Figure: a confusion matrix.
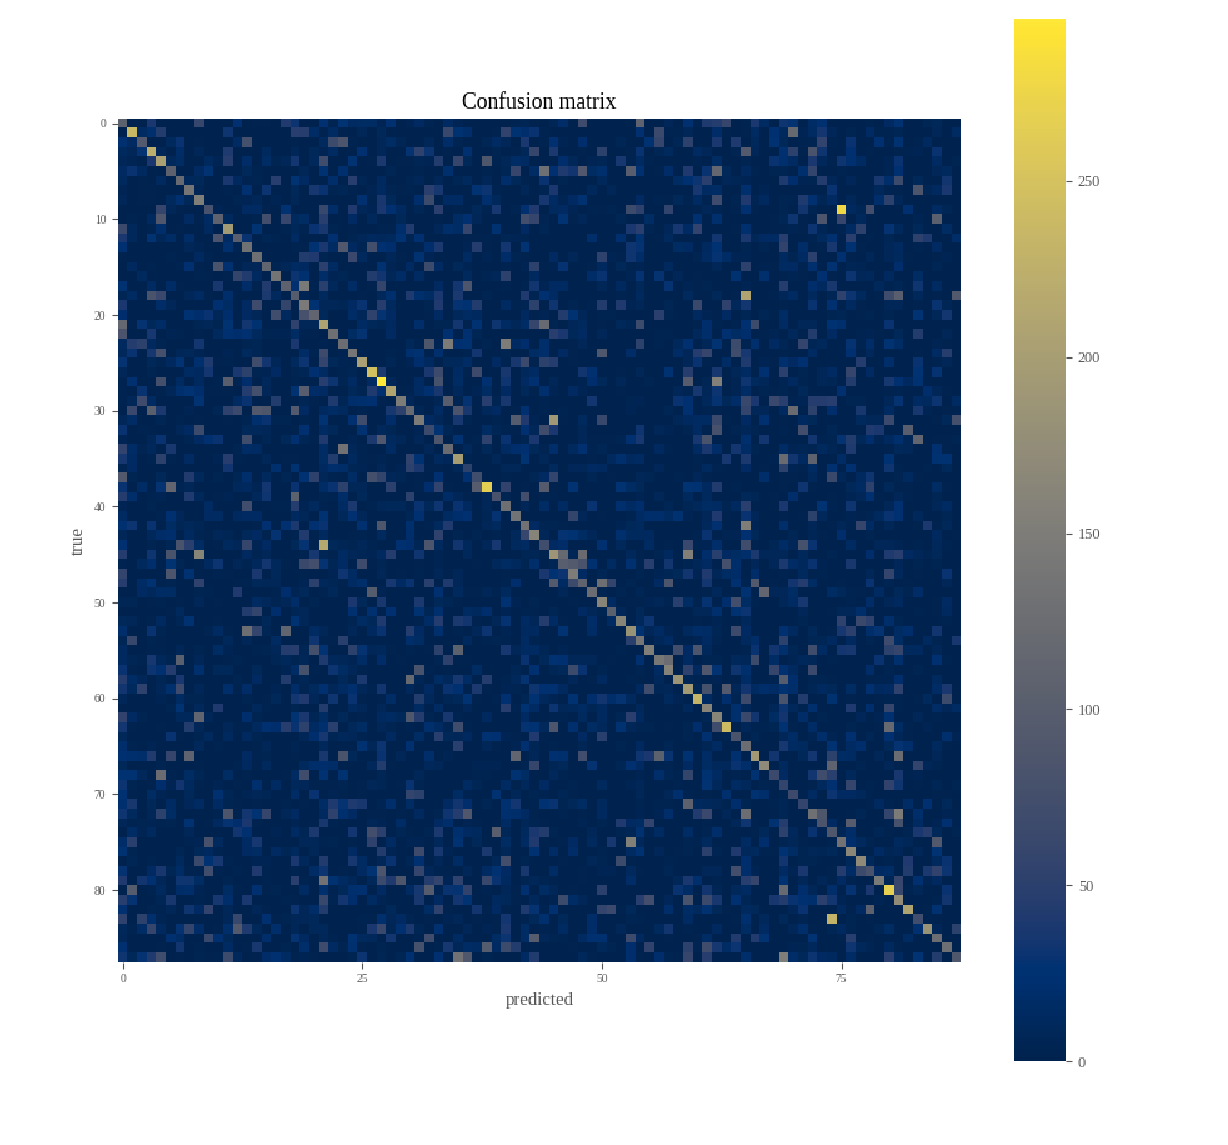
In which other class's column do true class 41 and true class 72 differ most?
81
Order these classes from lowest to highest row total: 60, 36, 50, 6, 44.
36, 50, 6, 60, 44
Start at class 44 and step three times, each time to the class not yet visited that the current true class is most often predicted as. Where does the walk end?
54
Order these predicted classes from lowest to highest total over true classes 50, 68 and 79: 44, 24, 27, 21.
44, 24, 27, 21
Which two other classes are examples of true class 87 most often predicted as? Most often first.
69, 35
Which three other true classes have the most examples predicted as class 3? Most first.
30, 18, 84
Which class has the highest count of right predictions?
27
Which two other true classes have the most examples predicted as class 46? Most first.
45, 81
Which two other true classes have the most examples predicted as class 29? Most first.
79, 30
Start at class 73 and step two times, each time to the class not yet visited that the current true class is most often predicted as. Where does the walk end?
31
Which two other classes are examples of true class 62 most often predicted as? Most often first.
8, 30
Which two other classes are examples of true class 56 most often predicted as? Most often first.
57, 6
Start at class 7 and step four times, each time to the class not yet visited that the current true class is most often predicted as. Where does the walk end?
18
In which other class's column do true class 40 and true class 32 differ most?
82
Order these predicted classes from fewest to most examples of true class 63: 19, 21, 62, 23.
23, 21, 19, 62
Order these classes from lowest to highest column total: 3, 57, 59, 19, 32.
57, 32, 3, 19, 59
